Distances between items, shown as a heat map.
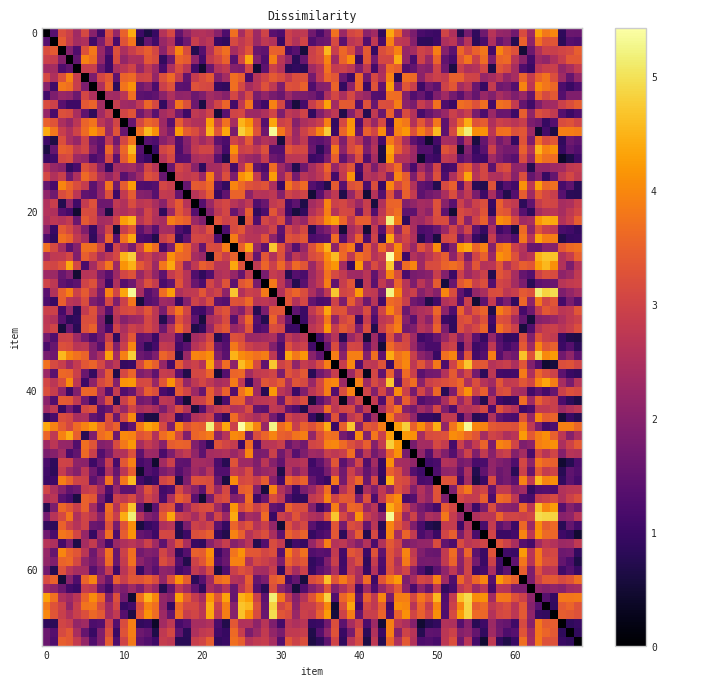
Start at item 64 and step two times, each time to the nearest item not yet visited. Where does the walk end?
65
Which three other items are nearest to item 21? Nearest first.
25, 46, 27
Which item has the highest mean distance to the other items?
44
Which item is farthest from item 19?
36
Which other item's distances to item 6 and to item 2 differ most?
61
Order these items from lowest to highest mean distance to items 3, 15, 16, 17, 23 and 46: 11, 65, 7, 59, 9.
7, 9, 59, 65, 11
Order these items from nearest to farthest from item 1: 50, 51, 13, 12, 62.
12, 50, 13, 62, 51
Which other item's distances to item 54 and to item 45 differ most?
29
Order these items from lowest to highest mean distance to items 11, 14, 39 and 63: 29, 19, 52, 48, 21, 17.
48, 19, 52, 17, 21, 29
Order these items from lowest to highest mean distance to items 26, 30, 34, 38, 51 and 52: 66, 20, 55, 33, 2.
66, 55, 20, 33, 2
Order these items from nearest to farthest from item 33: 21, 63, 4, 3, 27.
4, 27, 3, 21, 63
